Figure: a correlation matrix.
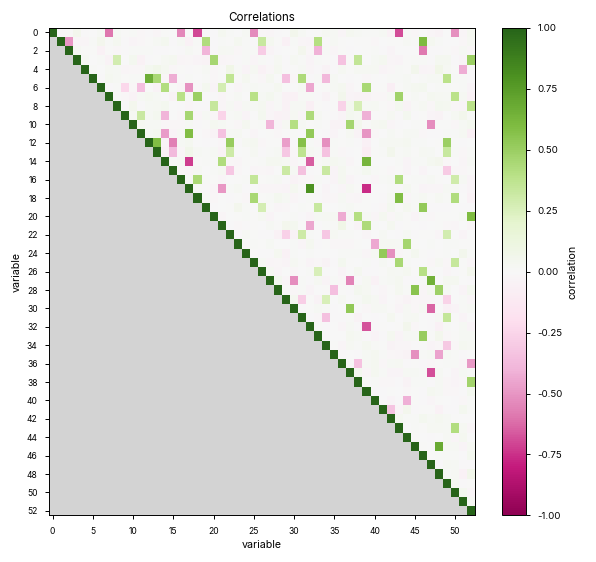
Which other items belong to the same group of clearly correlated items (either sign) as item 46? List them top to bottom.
1, 2, 19, 26, 33
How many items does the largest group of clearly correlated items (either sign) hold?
9
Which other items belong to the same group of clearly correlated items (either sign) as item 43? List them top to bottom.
0, 7, 16, 18, 25, 50
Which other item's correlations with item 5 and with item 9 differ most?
12
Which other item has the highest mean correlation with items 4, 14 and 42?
39
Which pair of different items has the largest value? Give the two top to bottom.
17, 32
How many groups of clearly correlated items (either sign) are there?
10
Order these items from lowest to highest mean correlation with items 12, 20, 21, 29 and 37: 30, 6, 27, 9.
27, 9, 6, 30
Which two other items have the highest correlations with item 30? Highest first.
37, 10
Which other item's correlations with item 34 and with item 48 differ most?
45
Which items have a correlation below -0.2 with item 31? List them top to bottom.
15, 29, 34
